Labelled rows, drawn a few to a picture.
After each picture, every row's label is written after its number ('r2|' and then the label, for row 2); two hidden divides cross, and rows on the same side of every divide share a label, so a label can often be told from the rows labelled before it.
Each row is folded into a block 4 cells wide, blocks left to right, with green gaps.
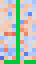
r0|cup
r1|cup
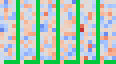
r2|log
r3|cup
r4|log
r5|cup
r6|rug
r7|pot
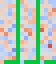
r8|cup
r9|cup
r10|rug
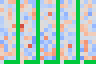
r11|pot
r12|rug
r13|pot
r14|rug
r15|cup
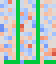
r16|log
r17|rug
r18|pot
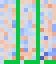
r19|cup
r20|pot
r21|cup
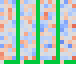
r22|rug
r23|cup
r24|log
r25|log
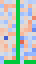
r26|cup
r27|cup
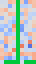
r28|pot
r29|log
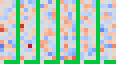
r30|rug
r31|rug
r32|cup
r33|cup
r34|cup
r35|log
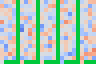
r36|pot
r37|log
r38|log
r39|cup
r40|pot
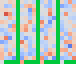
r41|pot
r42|cup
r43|pot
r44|log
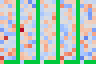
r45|pot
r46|rug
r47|cup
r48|pot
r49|cup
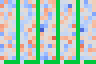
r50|rug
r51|log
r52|log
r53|pot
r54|log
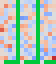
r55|rug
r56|rug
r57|cup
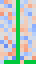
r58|pot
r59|cup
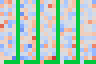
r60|rug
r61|log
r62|cup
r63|log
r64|cup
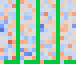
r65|log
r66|cup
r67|log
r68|rug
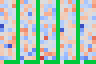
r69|log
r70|cup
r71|pot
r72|log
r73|log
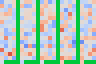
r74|pot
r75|pot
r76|rug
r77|rug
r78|pot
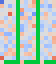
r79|pot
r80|log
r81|log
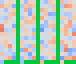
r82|rug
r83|cup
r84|log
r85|cup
